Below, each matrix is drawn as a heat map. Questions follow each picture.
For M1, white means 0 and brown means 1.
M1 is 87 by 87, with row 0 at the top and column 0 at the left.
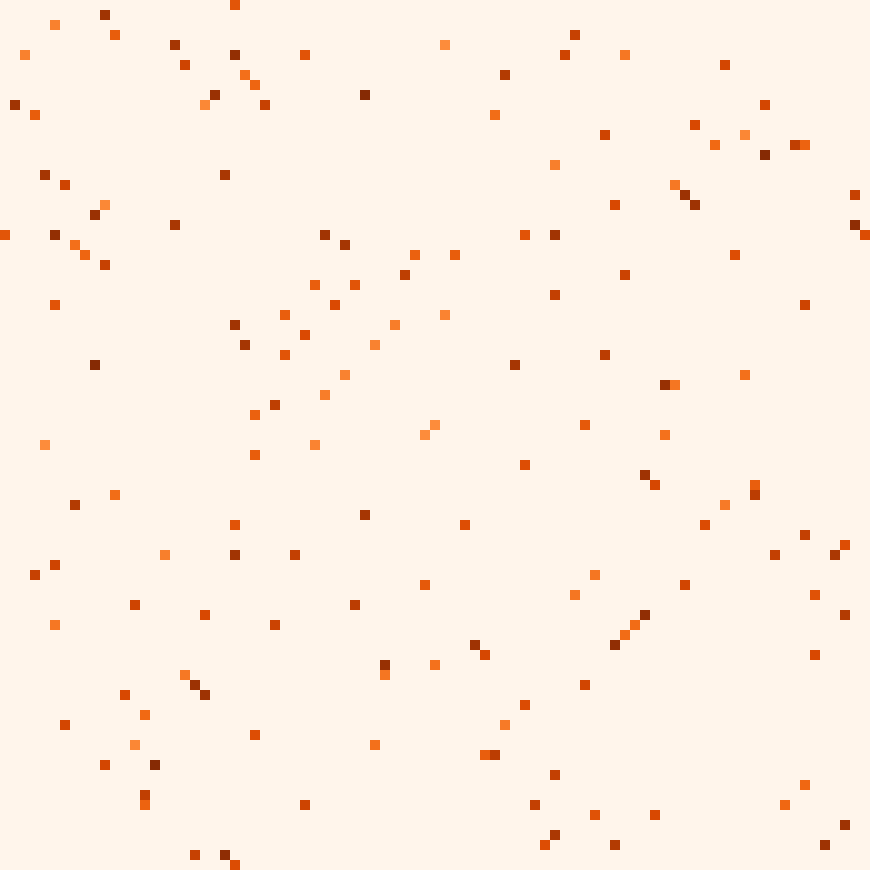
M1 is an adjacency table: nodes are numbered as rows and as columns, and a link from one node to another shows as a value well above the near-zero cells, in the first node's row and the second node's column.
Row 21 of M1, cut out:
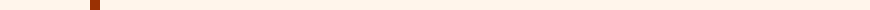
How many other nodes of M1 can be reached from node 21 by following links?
3
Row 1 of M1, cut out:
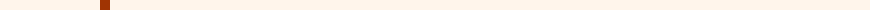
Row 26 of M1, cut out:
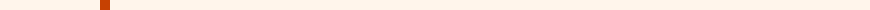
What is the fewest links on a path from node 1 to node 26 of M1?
2
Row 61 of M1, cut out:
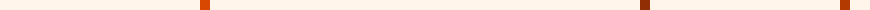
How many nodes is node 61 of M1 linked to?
3
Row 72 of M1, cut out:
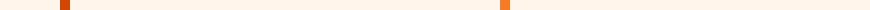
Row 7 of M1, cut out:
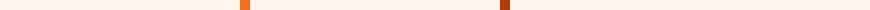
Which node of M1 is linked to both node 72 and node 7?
node 50
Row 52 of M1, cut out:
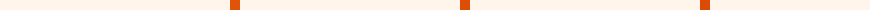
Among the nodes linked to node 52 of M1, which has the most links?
node 23
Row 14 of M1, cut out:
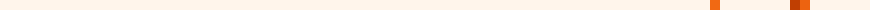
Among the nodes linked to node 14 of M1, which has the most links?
node 80
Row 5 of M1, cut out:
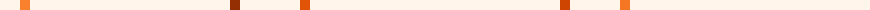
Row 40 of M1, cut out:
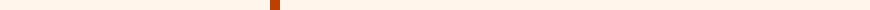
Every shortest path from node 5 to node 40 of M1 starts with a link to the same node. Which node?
node 62
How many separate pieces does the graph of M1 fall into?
6
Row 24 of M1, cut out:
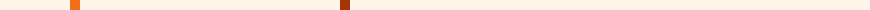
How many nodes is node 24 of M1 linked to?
2
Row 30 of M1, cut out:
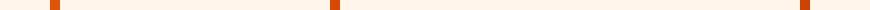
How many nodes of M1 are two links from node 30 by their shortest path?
7
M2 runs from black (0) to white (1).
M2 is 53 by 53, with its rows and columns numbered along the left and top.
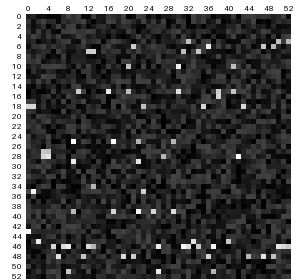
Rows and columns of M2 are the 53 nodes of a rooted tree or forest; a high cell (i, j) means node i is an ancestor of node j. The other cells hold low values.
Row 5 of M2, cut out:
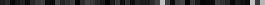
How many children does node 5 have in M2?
3
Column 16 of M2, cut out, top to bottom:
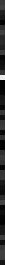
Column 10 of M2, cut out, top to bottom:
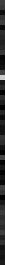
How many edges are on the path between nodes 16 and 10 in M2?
2
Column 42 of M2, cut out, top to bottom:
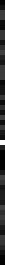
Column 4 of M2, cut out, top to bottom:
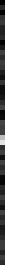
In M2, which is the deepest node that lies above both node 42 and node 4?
28
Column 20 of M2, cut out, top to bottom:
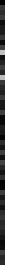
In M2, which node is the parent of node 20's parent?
15
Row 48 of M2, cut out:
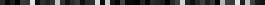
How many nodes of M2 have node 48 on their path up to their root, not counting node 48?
8
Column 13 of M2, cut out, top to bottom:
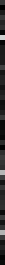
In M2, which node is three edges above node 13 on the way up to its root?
46
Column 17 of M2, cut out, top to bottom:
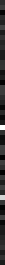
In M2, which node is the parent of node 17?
25
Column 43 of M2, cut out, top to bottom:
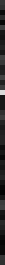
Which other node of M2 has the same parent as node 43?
35
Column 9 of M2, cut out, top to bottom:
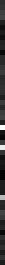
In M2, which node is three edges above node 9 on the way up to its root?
39
